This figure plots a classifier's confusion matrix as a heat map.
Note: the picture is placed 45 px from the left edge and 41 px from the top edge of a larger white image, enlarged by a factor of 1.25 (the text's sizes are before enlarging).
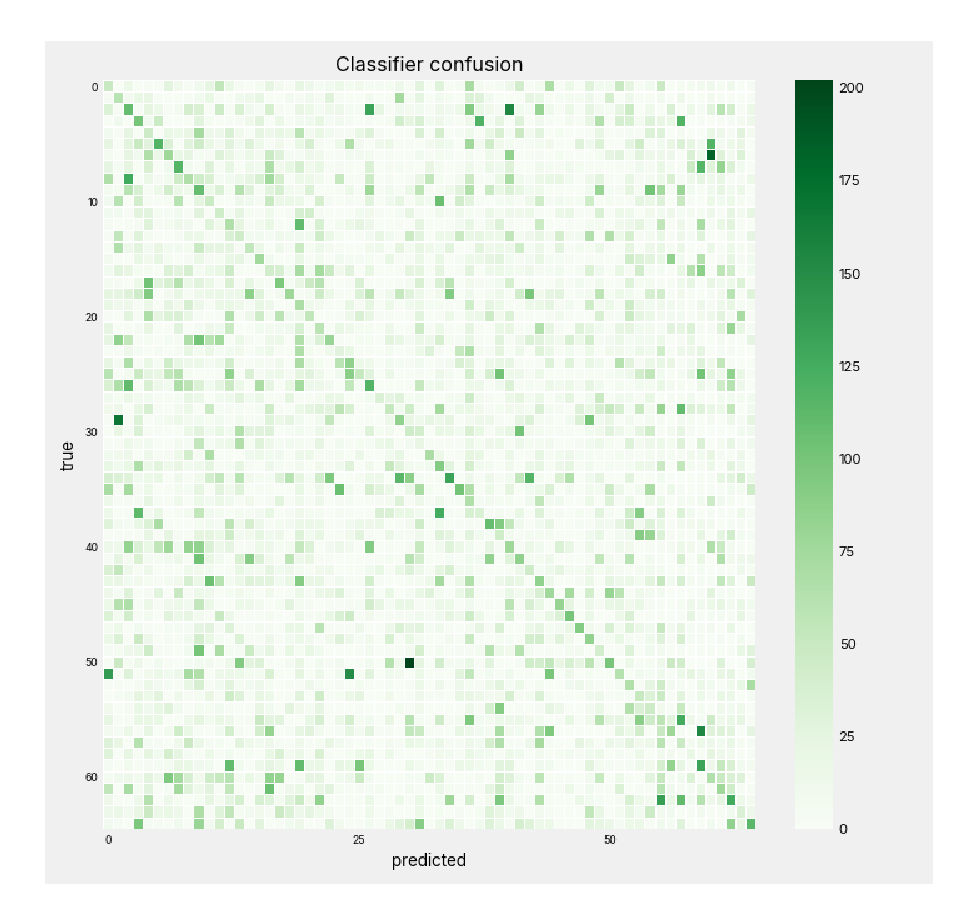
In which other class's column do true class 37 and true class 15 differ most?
33
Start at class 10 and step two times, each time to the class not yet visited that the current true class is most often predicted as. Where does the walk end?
3
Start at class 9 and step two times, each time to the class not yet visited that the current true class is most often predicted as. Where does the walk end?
39
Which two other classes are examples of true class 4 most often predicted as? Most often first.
9, 19
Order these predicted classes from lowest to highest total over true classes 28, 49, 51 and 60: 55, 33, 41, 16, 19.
19, 41, 33, 55, 16
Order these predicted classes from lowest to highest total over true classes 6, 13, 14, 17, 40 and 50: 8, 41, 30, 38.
41, 38, 8, 30
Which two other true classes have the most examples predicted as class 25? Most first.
59, 60
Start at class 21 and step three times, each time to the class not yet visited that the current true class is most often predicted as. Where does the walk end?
57
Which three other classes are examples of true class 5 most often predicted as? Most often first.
60, 36, 24
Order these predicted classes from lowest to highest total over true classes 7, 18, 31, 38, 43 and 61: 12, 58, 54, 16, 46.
46, 58, 54, 12, 16
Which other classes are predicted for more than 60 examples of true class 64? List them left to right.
3, 9, 31, 62
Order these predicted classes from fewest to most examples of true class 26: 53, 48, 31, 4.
53, 48, 4, 31
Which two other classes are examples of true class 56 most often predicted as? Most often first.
59, 44
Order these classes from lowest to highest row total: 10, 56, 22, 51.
10, 51, 22, 56
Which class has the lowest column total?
27
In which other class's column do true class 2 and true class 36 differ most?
40
